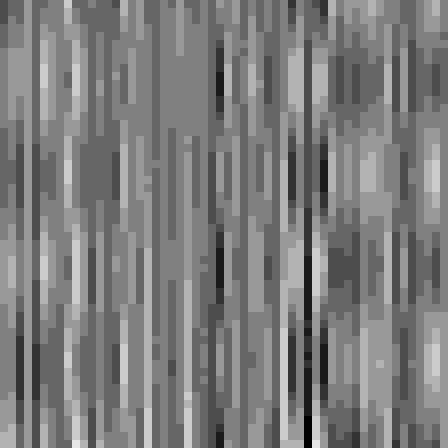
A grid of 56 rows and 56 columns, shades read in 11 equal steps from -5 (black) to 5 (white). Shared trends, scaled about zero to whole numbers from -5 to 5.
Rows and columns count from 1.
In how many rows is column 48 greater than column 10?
15
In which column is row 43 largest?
36
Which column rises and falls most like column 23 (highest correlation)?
39
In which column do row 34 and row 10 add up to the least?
28
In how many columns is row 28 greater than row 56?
22
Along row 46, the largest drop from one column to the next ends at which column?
37
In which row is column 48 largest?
46
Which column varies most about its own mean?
41
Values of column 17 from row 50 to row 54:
0 0 0 1 1
